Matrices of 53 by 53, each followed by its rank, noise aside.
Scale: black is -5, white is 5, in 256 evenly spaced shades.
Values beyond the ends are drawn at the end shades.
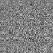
eight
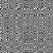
three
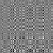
two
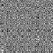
six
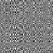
three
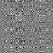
four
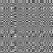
two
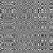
three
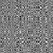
four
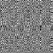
four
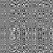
three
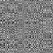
four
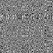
six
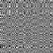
three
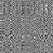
four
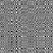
two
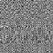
six
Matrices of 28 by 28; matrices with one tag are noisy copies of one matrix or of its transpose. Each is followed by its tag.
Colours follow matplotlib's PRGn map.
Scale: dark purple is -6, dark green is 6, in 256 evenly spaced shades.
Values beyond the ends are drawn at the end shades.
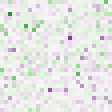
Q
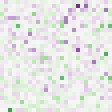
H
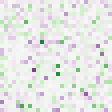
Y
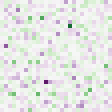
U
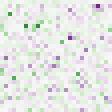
Q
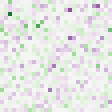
Q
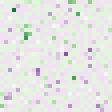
Q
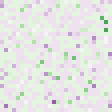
Y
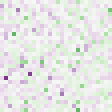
H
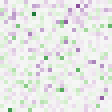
H
